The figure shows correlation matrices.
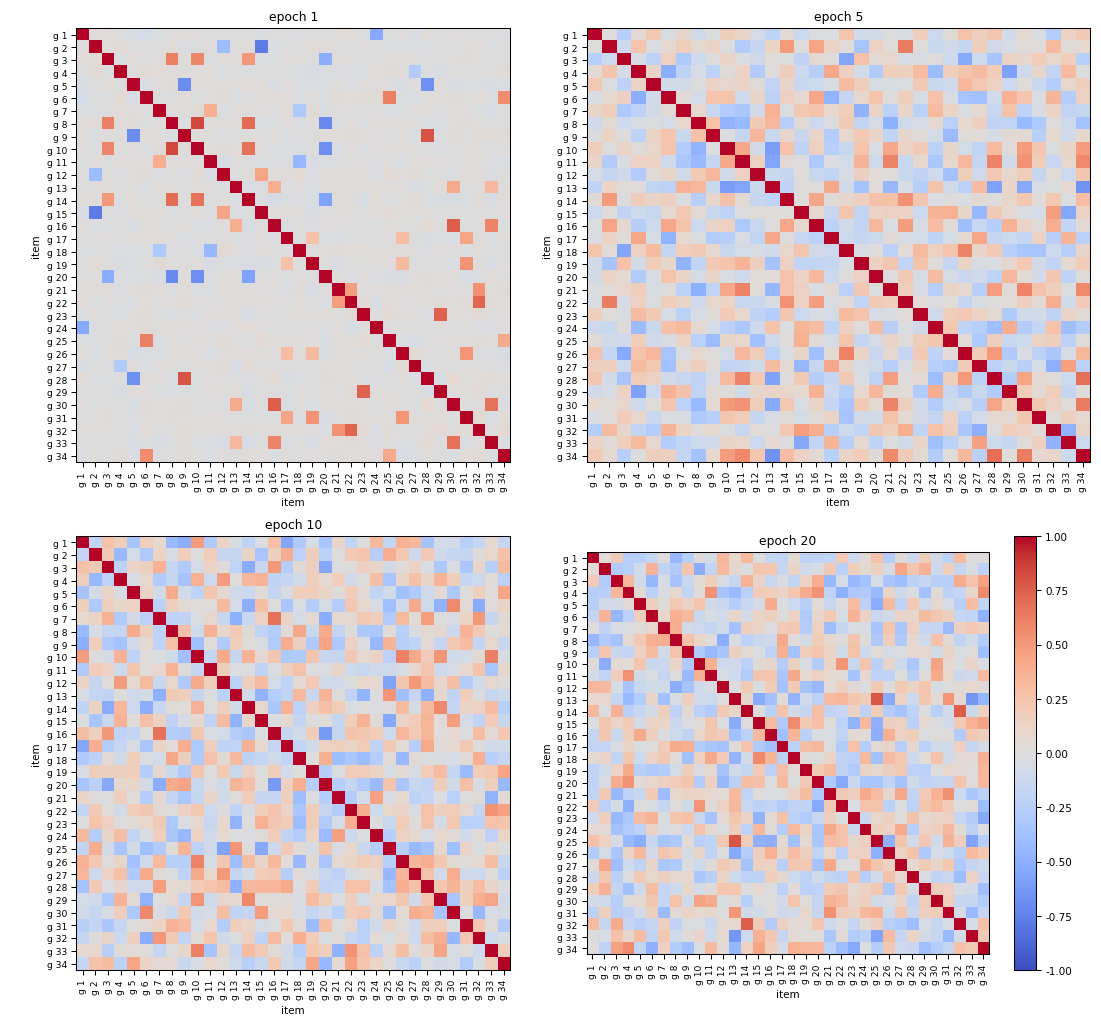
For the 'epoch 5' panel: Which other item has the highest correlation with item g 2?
g 22
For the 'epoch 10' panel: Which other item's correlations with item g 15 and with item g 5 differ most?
g 30
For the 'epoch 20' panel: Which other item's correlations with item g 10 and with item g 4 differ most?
g 22
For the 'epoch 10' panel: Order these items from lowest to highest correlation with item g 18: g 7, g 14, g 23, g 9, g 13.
g 23, g 14, g 7, g 9, g 13
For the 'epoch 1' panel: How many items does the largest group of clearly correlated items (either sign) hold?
5
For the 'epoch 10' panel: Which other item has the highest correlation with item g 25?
g 13
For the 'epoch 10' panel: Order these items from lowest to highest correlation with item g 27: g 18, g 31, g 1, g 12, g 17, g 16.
g 17, g 31, g 18, g 16, g 1, g 12
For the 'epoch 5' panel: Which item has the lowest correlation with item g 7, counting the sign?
g 19
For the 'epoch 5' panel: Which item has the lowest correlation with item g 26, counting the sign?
g 3
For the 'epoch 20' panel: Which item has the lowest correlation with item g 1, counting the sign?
g 8
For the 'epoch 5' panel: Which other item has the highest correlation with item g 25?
g 15
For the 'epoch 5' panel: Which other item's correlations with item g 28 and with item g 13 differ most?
g 34
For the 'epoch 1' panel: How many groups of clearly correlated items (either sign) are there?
11
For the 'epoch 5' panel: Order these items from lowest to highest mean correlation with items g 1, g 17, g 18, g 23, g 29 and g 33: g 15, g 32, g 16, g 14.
g 32, g 15, g 16, g 14
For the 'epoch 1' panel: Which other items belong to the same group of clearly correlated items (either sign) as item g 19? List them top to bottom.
g 17, g 26, g 31
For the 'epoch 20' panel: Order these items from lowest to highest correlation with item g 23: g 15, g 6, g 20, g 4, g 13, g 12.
g 15, g 4, g 20, g 12, g 13, g 6
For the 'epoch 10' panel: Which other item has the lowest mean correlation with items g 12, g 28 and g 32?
g 25
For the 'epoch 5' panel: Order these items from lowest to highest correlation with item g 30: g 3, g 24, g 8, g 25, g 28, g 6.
g 8, g 24, g 25, g 3, g 6, g 28
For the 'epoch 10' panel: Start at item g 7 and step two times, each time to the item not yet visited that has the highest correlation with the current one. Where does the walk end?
g 3
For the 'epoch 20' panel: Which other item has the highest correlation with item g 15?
g 18
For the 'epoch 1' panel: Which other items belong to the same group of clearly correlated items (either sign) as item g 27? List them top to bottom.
g 4
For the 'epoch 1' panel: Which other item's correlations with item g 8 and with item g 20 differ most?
g 10
